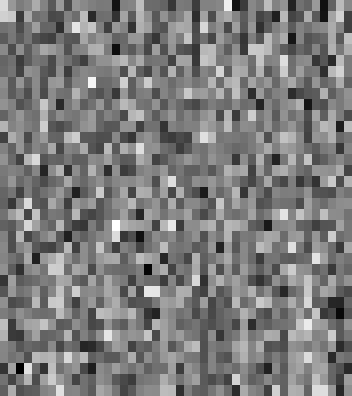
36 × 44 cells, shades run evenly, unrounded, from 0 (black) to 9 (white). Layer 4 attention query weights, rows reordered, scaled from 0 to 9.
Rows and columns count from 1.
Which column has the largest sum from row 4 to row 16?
36
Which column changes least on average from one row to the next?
31
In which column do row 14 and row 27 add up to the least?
43
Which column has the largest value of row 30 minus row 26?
1
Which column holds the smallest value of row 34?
3
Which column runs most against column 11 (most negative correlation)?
15
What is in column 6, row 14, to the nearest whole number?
4
